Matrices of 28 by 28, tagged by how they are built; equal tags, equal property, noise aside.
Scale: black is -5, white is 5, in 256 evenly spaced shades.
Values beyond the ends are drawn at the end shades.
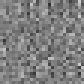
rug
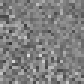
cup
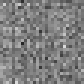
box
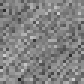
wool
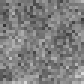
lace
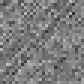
wool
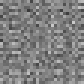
box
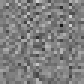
rug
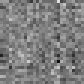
rug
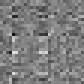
rug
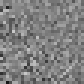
cup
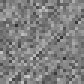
wool
